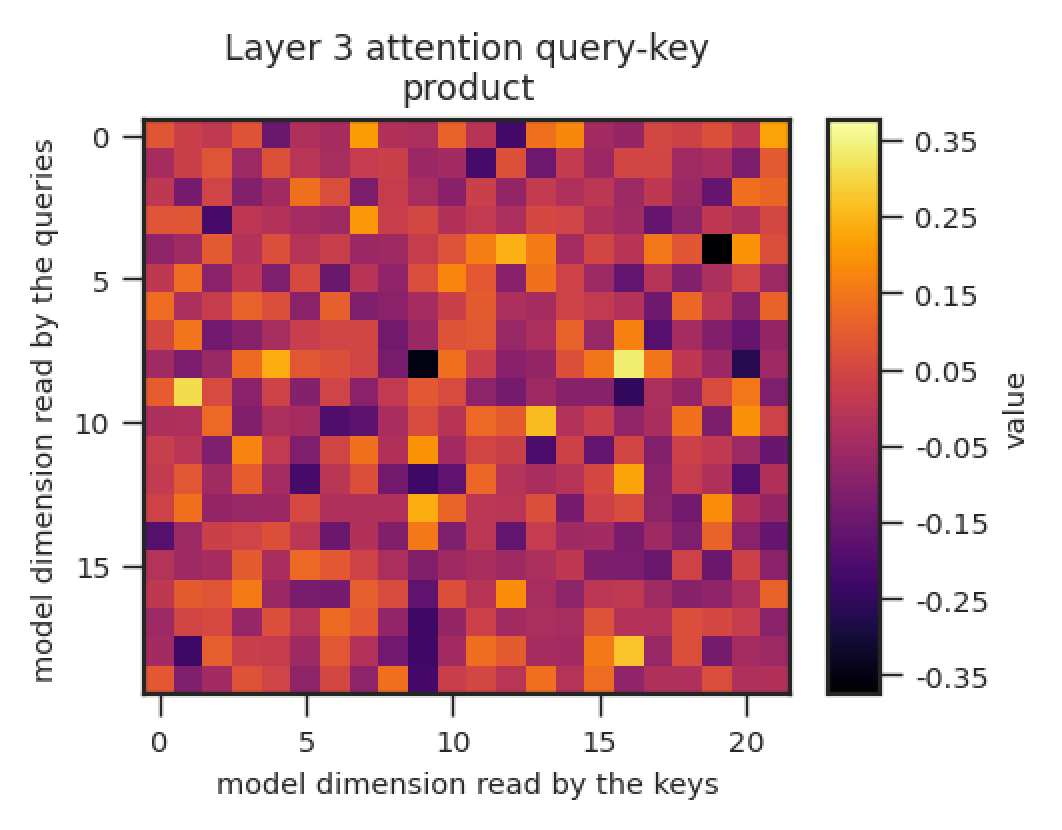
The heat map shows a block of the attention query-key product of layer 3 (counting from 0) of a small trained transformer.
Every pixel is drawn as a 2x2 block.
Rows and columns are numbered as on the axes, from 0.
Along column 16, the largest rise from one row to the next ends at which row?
18
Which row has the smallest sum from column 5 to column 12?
12
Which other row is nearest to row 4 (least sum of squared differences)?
10
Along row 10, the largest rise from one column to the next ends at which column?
20
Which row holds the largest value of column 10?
5
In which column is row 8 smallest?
9
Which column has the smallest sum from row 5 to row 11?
8
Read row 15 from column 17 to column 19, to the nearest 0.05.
-0.15 0.05 -0.15
